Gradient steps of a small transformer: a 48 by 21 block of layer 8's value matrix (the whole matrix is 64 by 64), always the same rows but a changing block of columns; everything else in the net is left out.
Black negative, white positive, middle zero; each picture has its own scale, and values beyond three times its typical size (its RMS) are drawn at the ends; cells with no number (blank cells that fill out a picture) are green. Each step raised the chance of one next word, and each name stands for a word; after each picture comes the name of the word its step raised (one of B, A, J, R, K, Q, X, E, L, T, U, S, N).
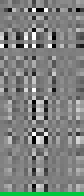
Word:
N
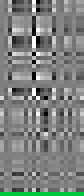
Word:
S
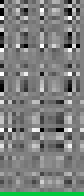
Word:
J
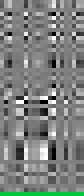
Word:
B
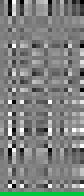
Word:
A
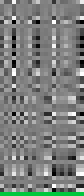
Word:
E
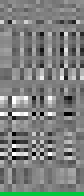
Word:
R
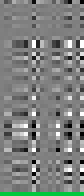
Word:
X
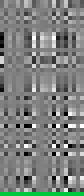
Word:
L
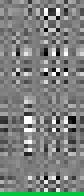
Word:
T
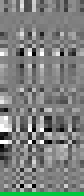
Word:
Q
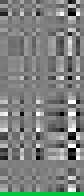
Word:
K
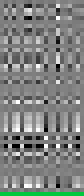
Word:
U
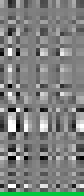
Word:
Q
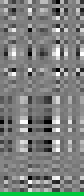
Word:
T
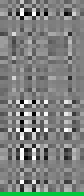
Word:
K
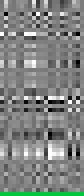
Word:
B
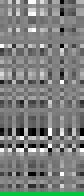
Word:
A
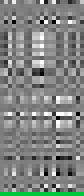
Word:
E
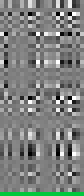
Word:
B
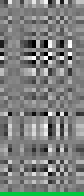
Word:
X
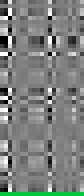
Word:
S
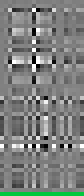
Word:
U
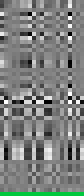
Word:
B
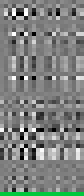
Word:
K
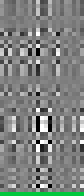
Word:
Q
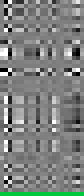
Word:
T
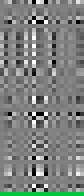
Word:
E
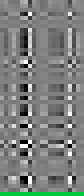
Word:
L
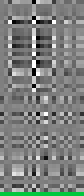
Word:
E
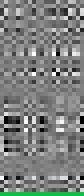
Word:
T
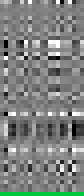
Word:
X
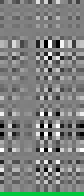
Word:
X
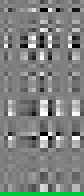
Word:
N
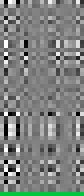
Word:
X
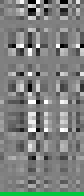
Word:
J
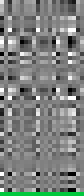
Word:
S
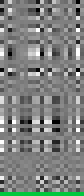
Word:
T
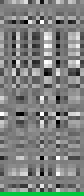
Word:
E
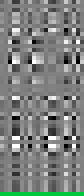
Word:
U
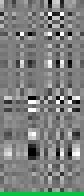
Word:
B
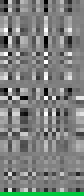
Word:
S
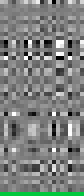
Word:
X
